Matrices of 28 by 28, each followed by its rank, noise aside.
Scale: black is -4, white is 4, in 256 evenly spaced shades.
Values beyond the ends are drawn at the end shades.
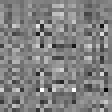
three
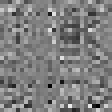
four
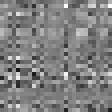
three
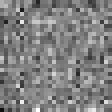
four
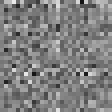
four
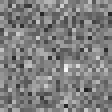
eight
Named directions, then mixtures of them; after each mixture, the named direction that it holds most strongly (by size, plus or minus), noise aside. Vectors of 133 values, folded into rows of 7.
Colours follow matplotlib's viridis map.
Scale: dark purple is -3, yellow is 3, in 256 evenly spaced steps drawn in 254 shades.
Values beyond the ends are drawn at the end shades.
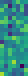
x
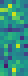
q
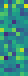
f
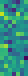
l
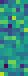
x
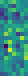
l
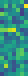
f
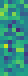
f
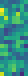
l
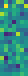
f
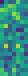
q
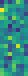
q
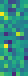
l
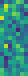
f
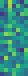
f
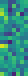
l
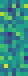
l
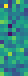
x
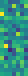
l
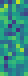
f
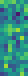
q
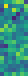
l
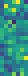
l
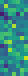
l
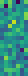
f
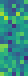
l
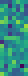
x
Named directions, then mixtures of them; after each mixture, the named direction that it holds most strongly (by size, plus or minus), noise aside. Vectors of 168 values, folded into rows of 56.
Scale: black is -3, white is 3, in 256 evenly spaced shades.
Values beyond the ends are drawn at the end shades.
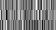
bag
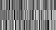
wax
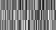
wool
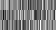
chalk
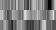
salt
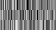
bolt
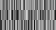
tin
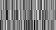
bag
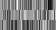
salt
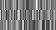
bag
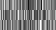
chalk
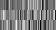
chalk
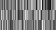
bag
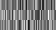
wool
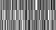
wool
